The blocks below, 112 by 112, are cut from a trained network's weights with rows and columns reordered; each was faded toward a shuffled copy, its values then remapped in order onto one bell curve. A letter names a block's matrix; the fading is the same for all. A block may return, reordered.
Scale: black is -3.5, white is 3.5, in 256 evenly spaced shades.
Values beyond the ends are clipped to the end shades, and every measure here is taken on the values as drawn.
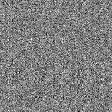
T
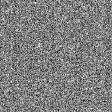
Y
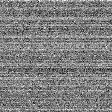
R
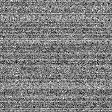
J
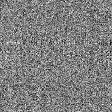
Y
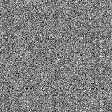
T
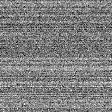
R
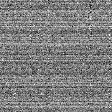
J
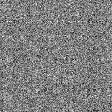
T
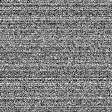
R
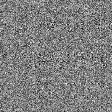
Y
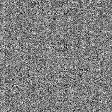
Y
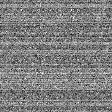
J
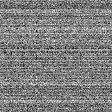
R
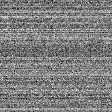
R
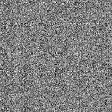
Y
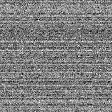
R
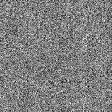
T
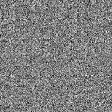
T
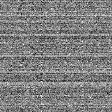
J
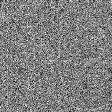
T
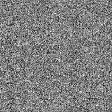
T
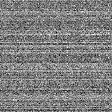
J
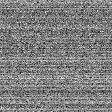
J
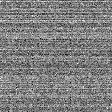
R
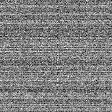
R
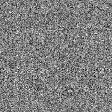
T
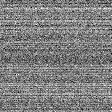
R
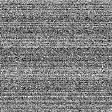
R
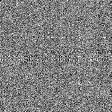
Y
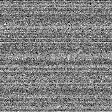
J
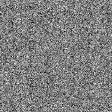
T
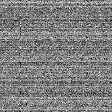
J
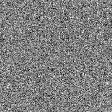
T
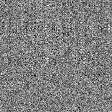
Y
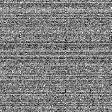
J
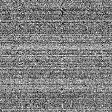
J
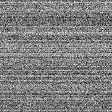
R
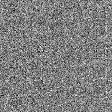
T
